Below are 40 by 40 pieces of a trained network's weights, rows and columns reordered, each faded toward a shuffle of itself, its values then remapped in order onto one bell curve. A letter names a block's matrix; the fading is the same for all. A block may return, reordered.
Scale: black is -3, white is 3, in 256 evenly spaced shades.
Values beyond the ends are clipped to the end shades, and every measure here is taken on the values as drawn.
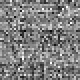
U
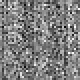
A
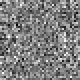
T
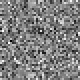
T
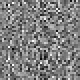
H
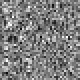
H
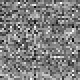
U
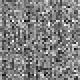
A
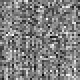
A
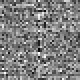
U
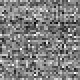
U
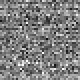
U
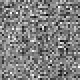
T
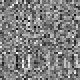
H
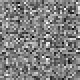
H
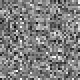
H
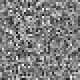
T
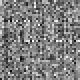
A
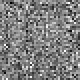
H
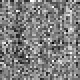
A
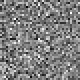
T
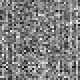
A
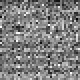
U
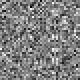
T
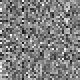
H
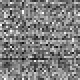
U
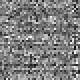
U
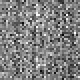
A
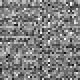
U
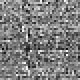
U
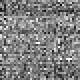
U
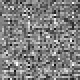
U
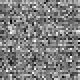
U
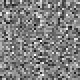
T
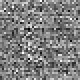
U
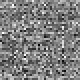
U
